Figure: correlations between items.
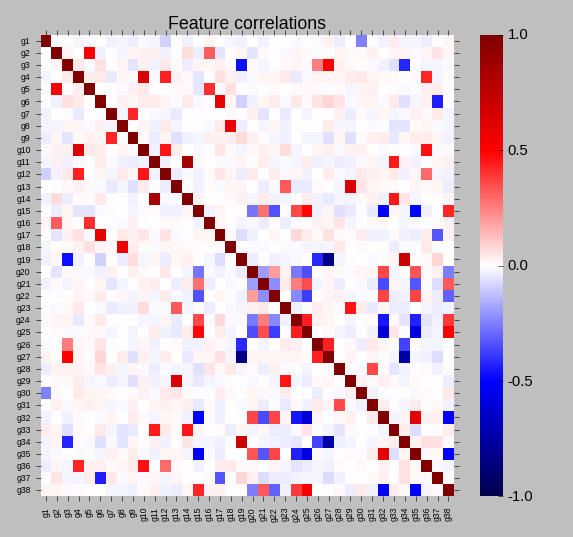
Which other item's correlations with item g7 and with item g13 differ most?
g29
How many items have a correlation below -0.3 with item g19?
3
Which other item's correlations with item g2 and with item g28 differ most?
g5
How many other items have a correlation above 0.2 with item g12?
3
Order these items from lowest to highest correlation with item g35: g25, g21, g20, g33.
g25, g21, g33, g20
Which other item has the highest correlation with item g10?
g4
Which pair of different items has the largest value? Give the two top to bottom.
g11, g14
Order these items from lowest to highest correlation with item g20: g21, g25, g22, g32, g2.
g25, g21, g2, g22, g32
